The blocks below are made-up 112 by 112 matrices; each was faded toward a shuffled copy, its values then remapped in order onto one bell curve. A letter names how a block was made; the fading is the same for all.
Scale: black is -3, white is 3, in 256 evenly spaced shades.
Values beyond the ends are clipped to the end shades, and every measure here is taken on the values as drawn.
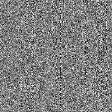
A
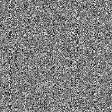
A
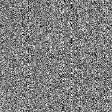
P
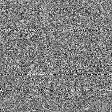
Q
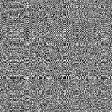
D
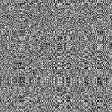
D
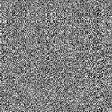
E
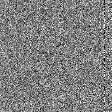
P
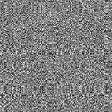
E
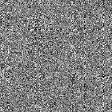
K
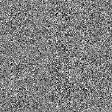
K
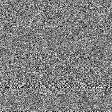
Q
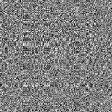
E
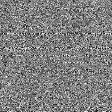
Q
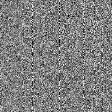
P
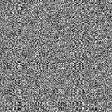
E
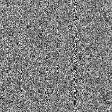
A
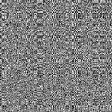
D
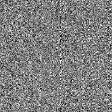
K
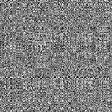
E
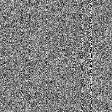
P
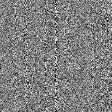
P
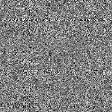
K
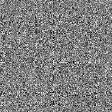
K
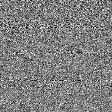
Q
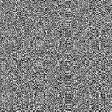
E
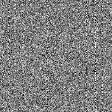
A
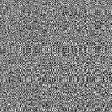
D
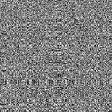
E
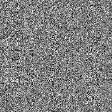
A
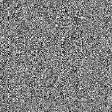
K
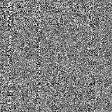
K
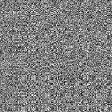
E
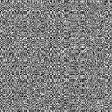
D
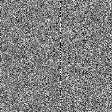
P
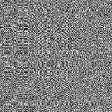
D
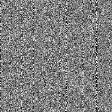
P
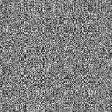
E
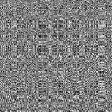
D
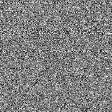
Q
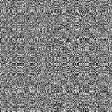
D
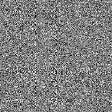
K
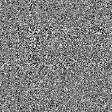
K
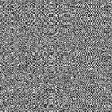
D
